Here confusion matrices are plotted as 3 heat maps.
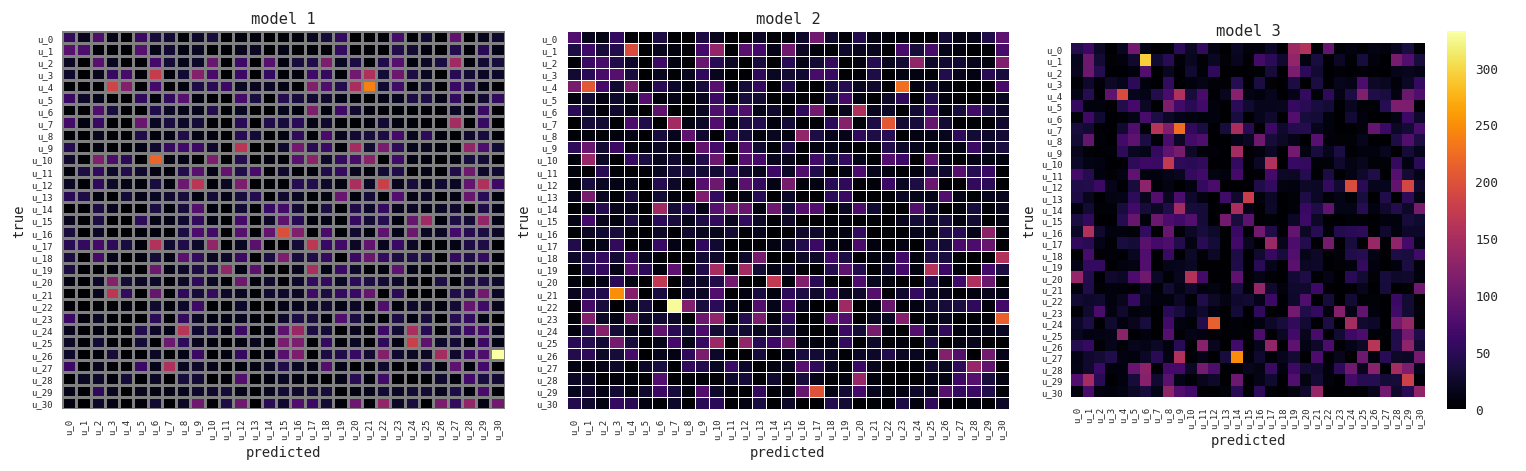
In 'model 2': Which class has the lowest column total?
u_5
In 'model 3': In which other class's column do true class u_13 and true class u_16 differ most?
u_15
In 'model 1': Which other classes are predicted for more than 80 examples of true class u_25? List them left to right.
u_7, u_15, u_16, u_24
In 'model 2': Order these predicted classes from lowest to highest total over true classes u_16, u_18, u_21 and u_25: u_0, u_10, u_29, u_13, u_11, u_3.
u_11, u_0, u_29, u_13, u_10, u_3
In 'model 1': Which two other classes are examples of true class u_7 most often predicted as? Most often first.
u_27, u_5
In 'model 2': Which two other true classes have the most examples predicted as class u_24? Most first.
u_2, u_14
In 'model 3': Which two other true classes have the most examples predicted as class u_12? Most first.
u_24, u_28
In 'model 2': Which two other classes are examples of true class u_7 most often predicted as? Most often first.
u_22, u_19
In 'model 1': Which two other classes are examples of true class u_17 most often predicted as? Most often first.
u_6, u_10
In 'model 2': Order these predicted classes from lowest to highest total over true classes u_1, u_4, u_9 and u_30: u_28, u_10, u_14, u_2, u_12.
u_14, u_28, u_2, u_12, u_10
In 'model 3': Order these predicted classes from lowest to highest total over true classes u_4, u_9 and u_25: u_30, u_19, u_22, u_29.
u_22, u_30, u_19, u_29
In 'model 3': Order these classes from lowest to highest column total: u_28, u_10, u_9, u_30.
u_10, u_30, u_28, u_9
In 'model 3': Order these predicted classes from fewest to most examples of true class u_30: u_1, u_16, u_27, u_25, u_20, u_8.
u_25, u_20, u_16, u_1, u_27, u_8
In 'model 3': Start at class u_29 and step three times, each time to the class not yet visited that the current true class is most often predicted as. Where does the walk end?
u_19
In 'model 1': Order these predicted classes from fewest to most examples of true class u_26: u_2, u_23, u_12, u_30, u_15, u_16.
u_2, u_23, u_12, u_15, u_16, u_30
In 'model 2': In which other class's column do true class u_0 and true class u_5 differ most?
u_17
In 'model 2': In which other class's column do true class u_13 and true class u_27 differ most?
u_28
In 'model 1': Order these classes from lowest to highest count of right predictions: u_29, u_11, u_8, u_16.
u_8, u_29, u_11, u_16
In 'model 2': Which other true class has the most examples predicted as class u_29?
u_16
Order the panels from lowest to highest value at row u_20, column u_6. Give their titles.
model 1, model 3, model 2
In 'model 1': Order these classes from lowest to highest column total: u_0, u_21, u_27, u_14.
u_14, u_0, u_21, u_27
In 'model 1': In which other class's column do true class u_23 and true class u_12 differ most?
u_22
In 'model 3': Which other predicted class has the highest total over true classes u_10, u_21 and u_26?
u_17
